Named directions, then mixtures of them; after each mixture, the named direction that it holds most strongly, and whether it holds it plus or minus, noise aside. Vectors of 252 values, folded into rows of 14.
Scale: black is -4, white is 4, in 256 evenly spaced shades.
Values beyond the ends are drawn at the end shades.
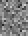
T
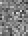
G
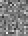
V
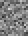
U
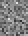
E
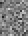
G, minus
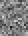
U, minus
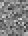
U, minus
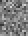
T, plus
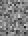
V, minus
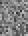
G, minus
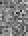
G, minus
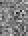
G, minus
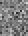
G, minus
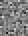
V, minus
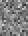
T, minus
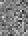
G, plus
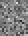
E, plus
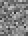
U, plus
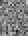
V, minus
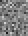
V, minus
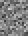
U, plus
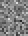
E, plus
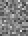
T, minus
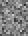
T, minus
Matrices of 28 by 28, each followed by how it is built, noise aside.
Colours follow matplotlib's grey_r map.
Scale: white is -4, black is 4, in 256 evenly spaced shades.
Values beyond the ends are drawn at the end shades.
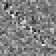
banded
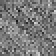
Toeplitz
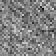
Toeplitz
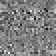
uneven rows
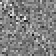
banded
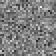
noise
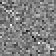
banded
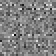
uneven rows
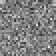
noise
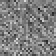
Toeplitz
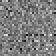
uneven rows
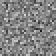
repeating rows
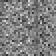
repeating rows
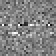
uneven rows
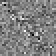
banded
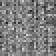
blocks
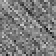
Toeplitz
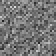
Hankel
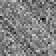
Toeplitz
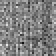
blocks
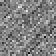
Hankel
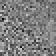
lower triangular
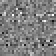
uneven rows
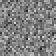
repeating rows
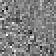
lower triangular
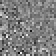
lower triangular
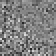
lower triangular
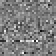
uneven rows
